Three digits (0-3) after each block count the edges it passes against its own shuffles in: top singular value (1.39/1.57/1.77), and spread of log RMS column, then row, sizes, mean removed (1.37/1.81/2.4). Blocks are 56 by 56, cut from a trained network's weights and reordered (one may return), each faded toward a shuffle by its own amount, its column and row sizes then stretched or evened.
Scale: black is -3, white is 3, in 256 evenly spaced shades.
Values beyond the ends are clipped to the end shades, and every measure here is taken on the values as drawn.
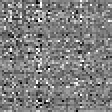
2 2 2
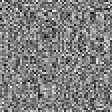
3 0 0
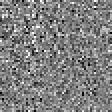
1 2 1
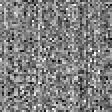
2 0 1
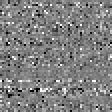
0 1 3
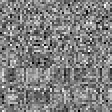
3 1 1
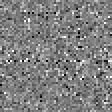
0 1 1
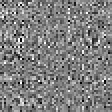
3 3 2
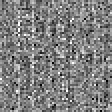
1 1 0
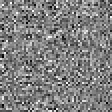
3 1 1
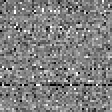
1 0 2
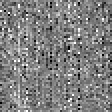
1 3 1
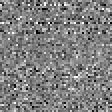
0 0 3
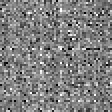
0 0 3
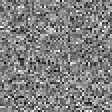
2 0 2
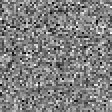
0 0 1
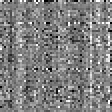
3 2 3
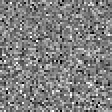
0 1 1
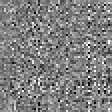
3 3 1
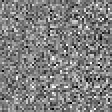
2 2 1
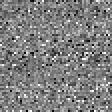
0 0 2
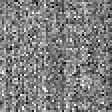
1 0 0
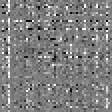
2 3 3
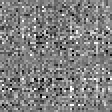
1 1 3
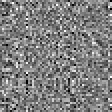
3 2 0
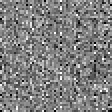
1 3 0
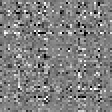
2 3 3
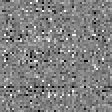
0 2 2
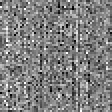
2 2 0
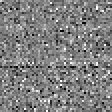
0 1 1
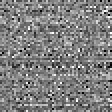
2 1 2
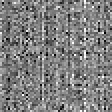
3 2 2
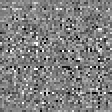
0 1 3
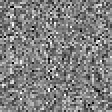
1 2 0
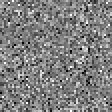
0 1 0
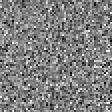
0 1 0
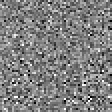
2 1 2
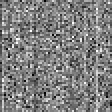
1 0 0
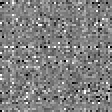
0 1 3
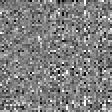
2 3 2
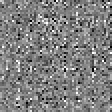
1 3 2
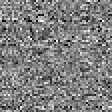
3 1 2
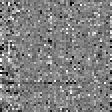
0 3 1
